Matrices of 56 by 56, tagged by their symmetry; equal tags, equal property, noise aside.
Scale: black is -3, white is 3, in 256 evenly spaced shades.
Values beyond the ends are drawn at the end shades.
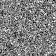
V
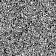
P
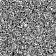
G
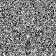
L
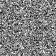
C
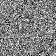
G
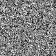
P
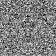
L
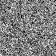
V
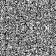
C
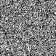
P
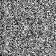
C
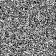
P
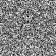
L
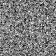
C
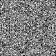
C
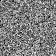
P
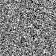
P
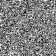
G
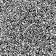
G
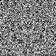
L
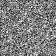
G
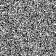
P
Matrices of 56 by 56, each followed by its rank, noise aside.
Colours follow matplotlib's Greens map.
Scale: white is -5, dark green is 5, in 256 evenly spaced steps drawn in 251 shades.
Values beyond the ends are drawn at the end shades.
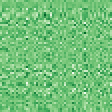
four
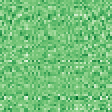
four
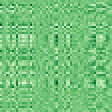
two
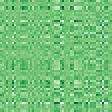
two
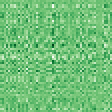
three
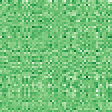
four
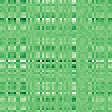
one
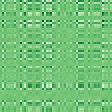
one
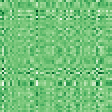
two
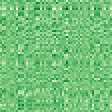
four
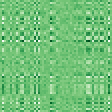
one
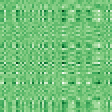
one
